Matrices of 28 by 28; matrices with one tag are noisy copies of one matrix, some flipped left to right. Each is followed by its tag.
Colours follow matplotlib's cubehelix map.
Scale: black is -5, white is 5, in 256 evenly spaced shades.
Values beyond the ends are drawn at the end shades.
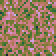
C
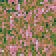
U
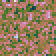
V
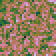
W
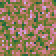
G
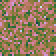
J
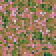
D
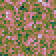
V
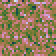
V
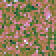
V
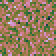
J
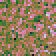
G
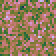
V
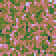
W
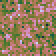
U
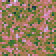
V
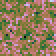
W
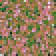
C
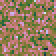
D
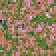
G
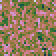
D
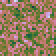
V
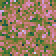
G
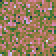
J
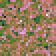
G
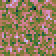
V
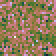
D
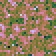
G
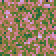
V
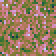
U
